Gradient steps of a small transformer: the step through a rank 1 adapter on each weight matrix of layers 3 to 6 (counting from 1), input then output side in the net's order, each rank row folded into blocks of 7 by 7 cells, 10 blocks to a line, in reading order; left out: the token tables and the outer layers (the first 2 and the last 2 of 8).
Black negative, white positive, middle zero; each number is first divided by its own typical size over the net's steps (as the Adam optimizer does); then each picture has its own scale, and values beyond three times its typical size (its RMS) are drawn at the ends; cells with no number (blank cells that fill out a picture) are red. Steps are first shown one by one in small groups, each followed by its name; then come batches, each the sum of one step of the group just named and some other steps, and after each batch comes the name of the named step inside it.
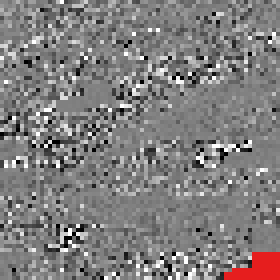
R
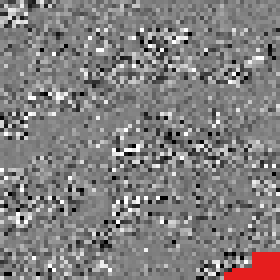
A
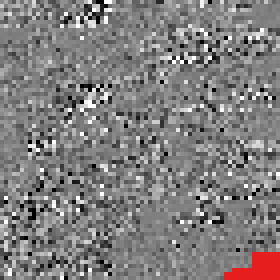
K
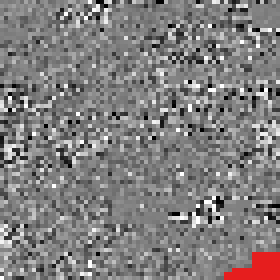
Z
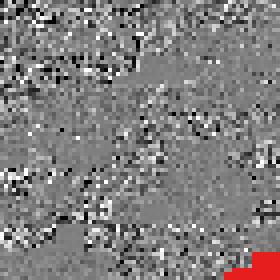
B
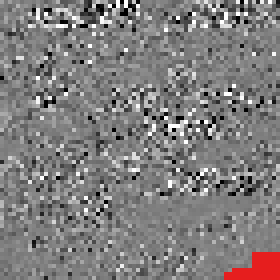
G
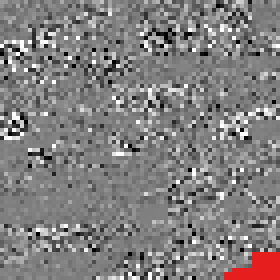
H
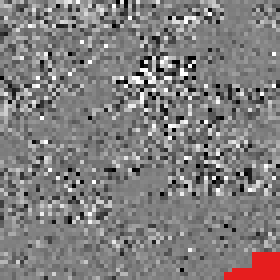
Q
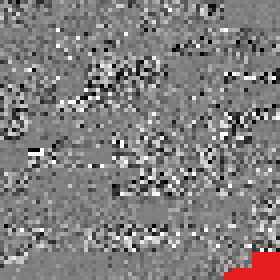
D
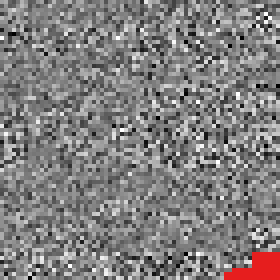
A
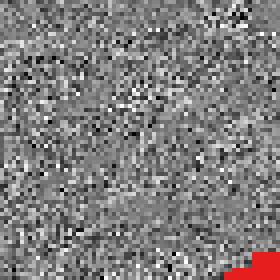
R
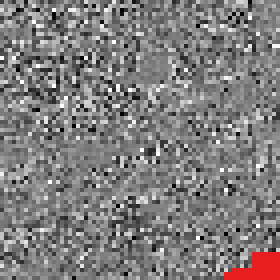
B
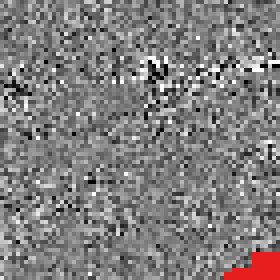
Z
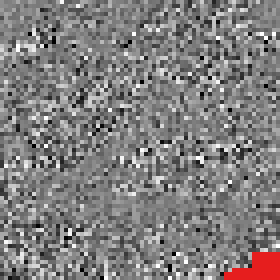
R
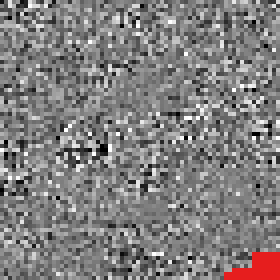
B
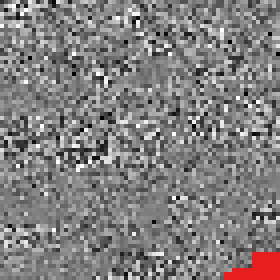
H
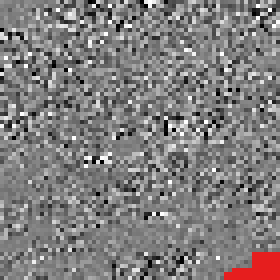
G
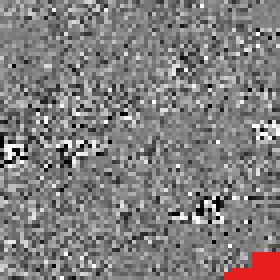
Z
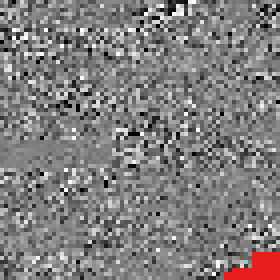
A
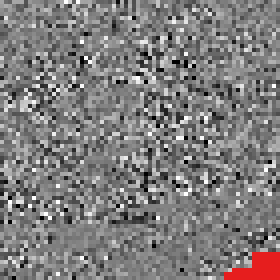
Q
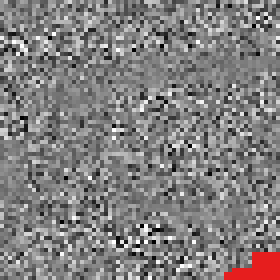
H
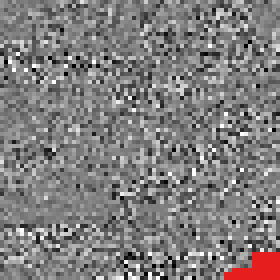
H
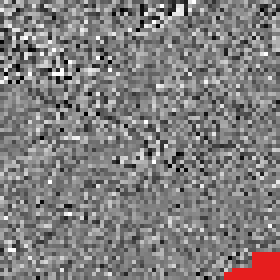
B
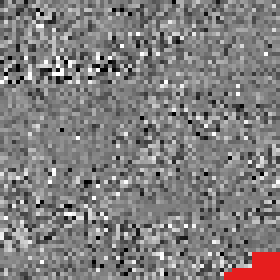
B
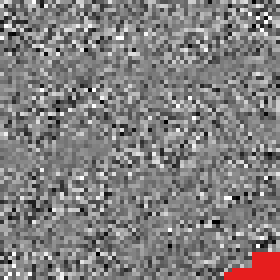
K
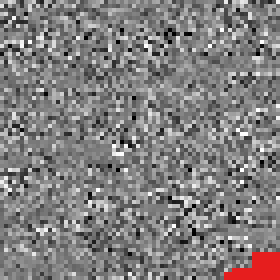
H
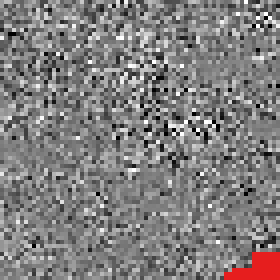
G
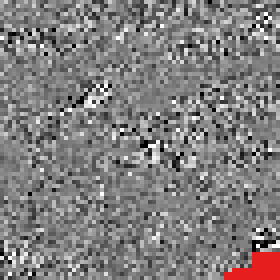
K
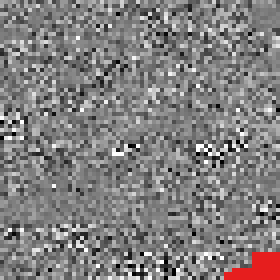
H
